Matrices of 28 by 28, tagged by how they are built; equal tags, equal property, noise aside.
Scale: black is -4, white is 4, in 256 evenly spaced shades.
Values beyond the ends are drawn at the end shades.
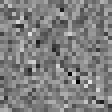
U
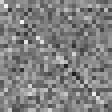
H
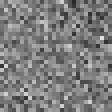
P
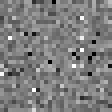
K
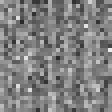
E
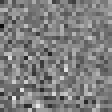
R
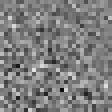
R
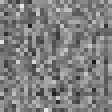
E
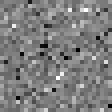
K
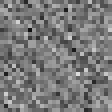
P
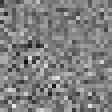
R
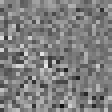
R
